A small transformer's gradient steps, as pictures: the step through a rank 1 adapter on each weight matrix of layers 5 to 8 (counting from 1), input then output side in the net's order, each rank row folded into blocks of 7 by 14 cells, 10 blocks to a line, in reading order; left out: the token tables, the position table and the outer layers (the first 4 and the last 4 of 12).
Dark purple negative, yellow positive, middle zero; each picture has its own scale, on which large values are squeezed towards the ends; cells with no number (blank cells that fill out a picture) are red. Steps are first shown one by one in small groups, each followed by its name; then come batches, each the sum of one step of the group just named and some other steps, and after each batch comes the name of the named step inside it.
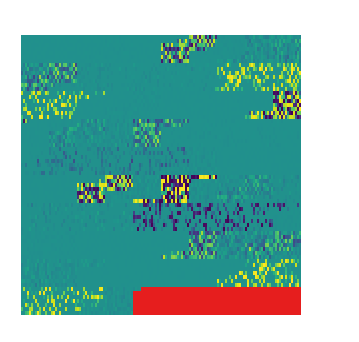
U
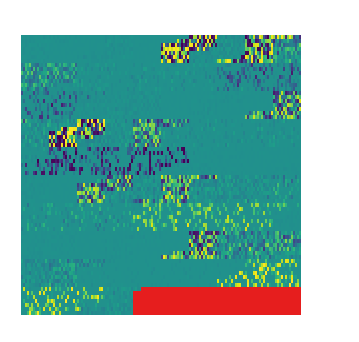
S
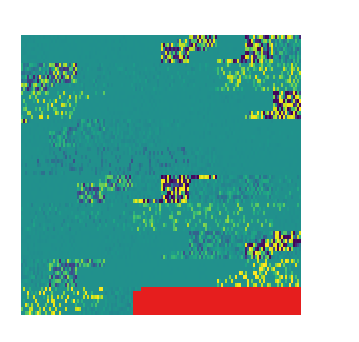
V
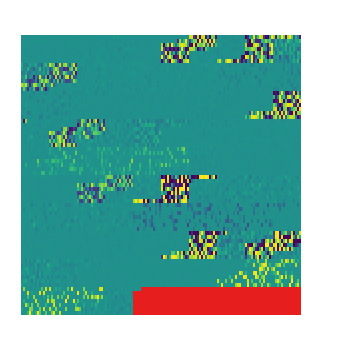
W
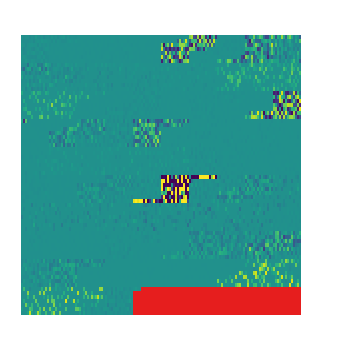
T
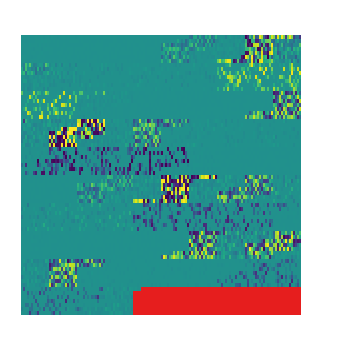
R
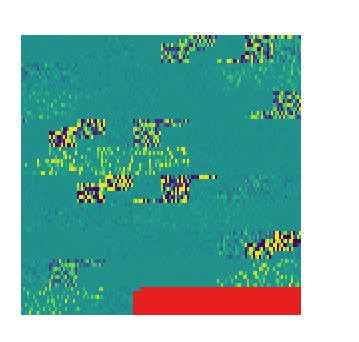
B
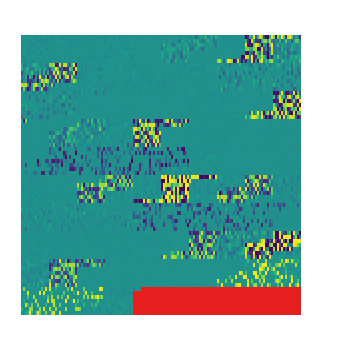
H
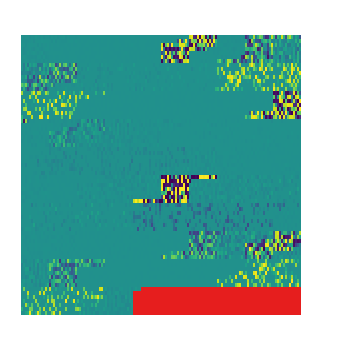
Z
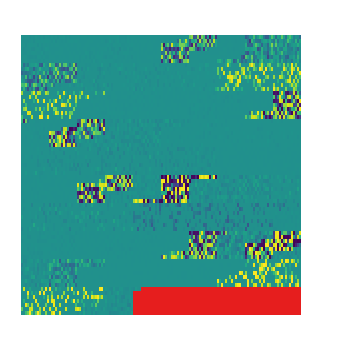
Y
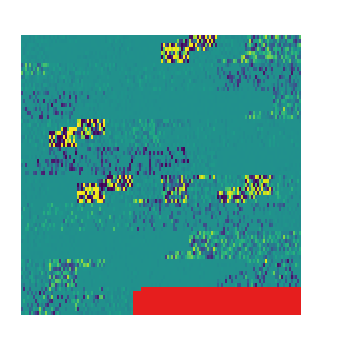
S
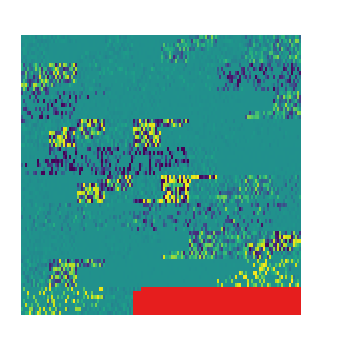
H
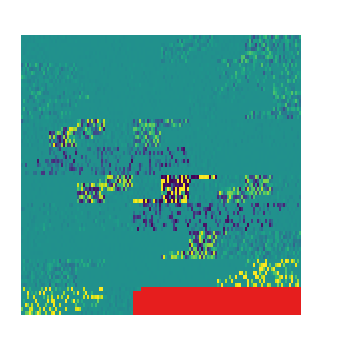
U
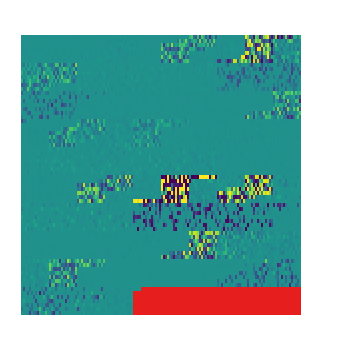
T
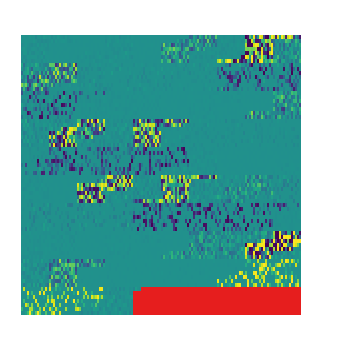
H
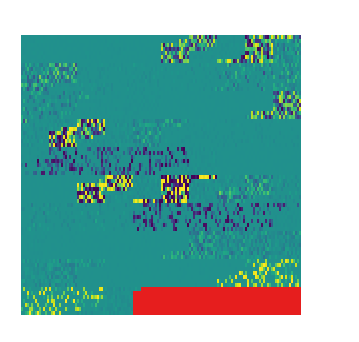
U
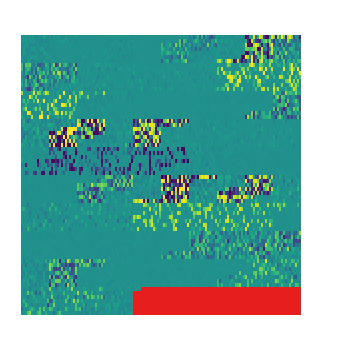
V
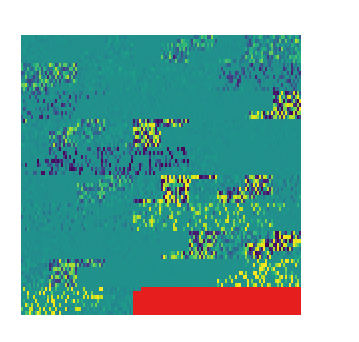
H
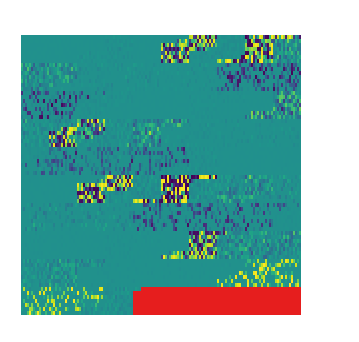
W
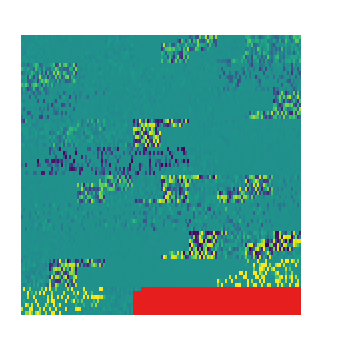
H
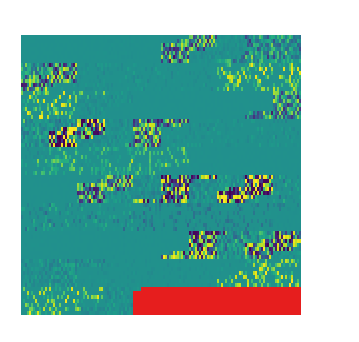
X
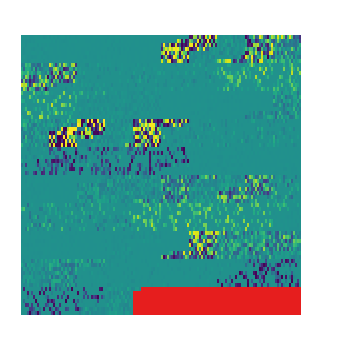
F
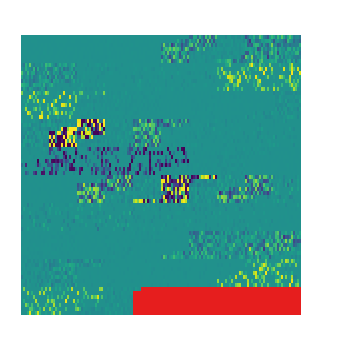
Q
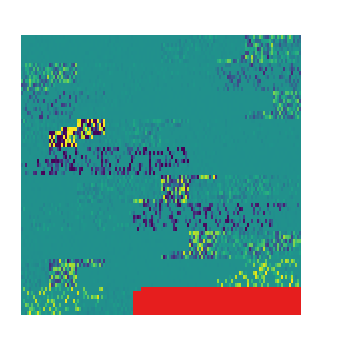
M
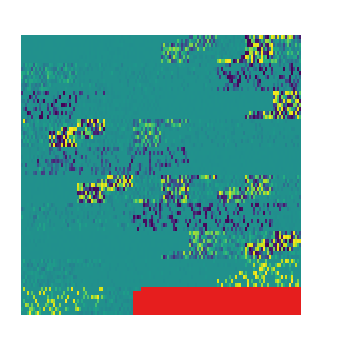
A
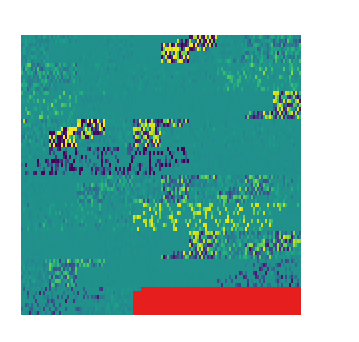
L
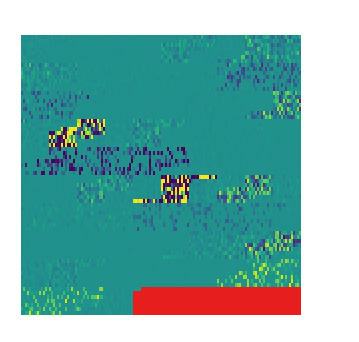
Q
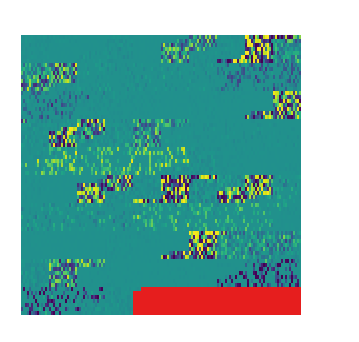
L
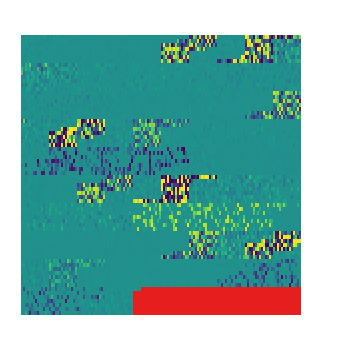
L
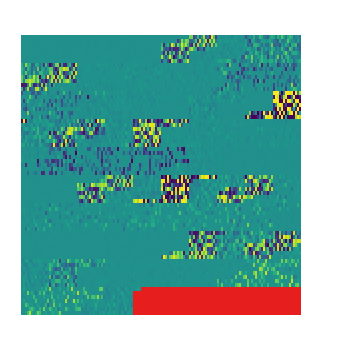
X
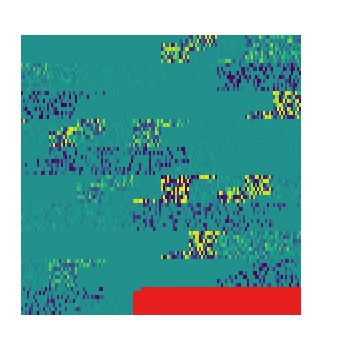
A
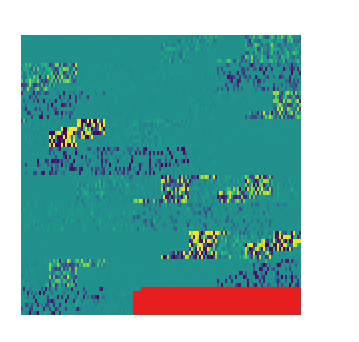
M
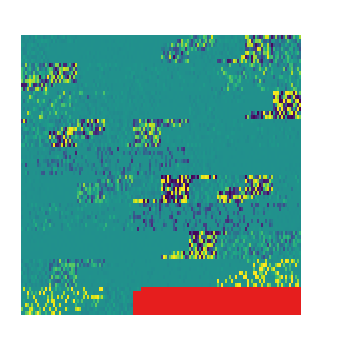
X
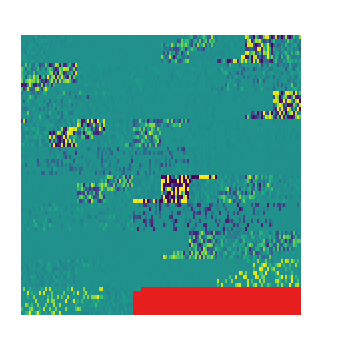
X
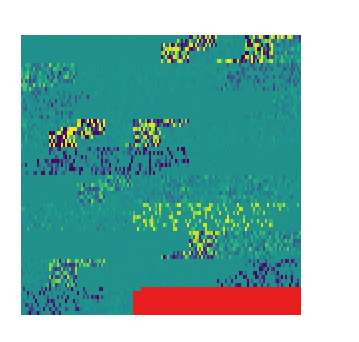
F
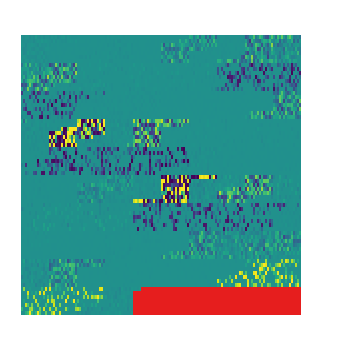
M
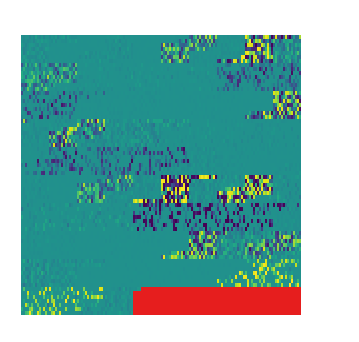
A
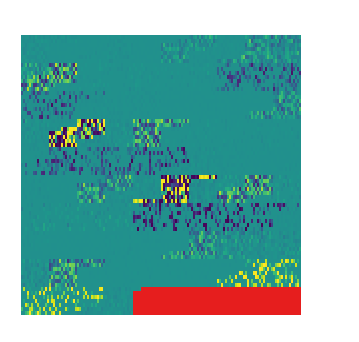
M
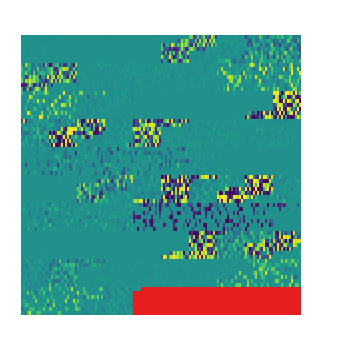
X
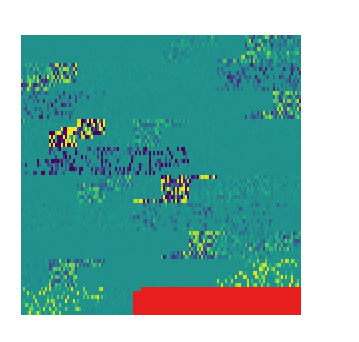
M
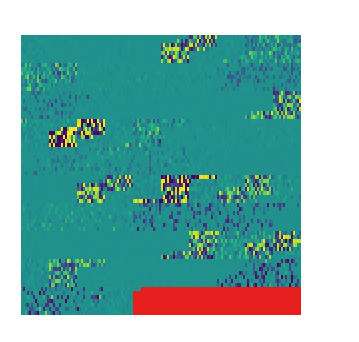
F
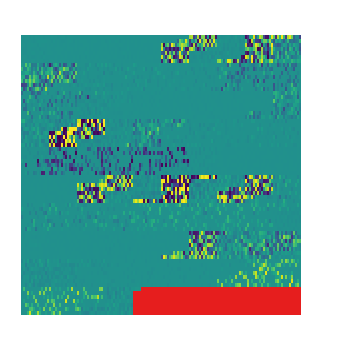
X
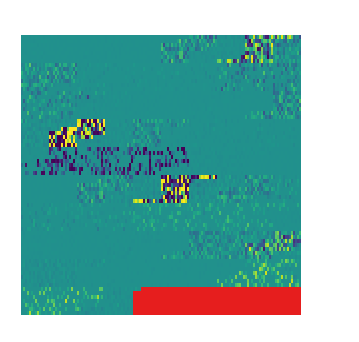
Q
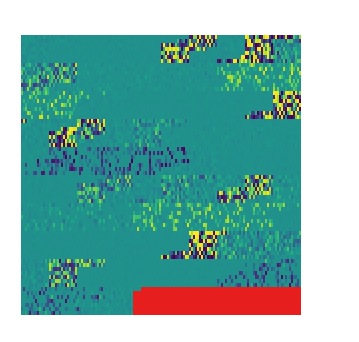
L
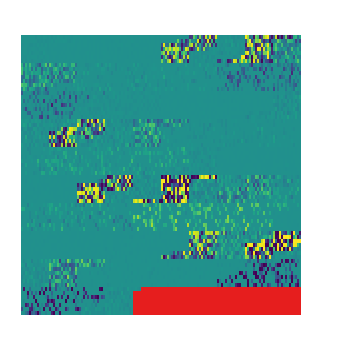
F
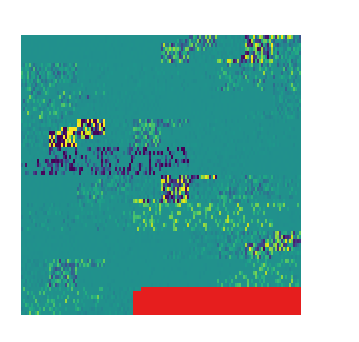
Q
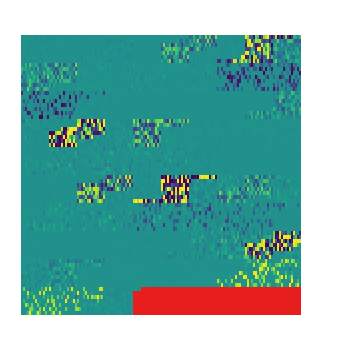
M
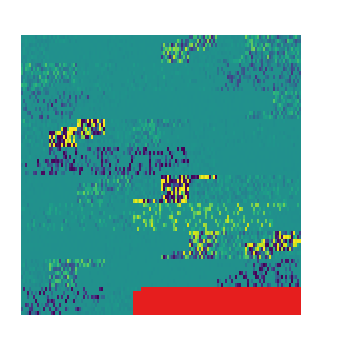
L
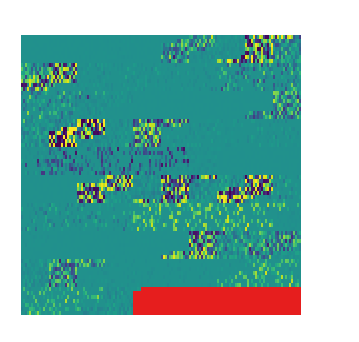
X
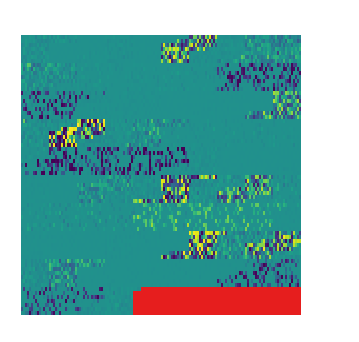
L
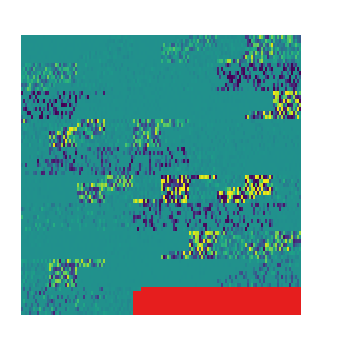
A
